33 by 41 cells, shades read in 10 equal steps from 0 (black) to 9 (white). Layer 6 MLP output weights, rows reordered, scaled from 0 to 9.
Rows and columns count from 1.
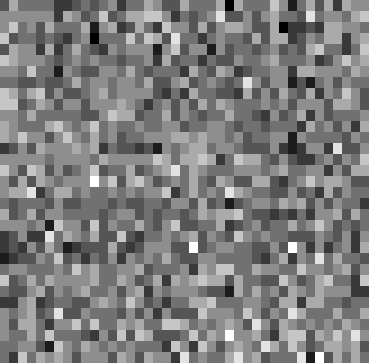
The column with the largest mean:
4
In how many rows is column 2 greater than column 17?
13
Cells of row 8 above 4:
15
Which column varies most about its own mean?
33
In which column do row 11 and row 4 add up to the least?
11
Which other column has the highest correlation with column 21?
27
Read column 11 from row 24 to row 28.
4 6 6 4 5
